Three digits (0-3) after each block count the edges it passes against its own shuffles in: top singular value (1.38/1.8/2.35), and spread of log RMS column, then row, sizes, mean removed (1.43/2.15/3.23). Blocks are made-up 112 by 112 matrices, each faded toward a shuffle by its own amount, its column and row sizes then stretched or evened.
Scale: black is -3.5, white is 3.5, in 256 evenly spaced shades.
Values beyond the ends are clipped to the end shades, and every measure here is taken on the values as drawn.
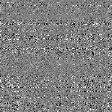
0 2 3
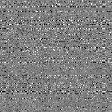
3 0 3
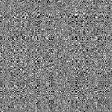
3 2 2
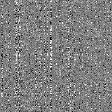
2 3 1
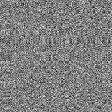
3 0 1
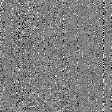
2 3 0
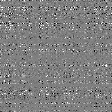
2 2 3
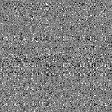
3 1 2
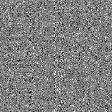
2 2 0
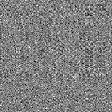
3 0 1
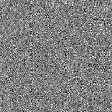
2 1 0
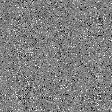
1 1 1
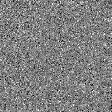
1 1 0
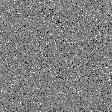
0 0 1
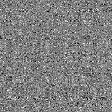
2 0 2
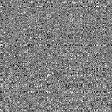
3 1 2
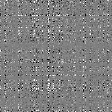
1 3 3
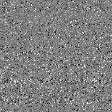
1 1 2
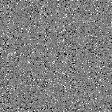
2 1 1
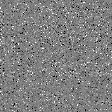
1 1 1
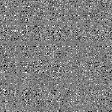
0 2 3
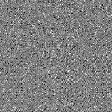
3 1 0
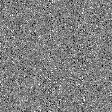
0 1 0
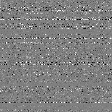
2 0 3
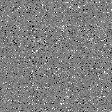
0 1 2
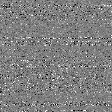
1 0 3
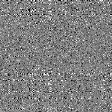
2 1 2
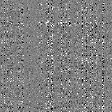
1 3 2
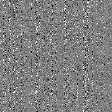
1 3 0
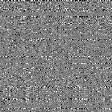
3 0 3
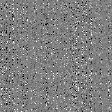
0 3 1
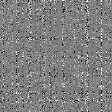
1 3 2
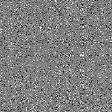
2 2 1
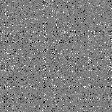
0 2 2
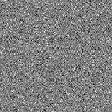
3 0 0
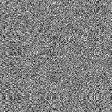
3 1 1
